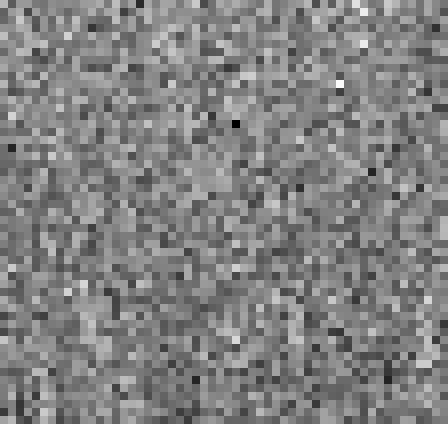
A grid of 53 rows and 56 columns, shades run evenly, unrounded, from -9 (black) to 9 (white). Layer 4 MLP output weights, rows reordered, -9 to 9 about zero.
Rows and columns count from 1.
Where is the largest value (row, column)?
11, 43
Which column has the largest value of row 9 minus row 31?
45
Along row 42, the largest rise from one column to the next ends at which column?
44
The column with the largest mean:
29
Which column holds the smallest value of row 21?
31
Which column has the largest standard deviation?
30
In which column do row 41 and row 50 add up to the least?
56
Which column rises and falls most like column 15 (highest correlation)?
19
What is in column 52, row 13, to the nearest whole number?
-1
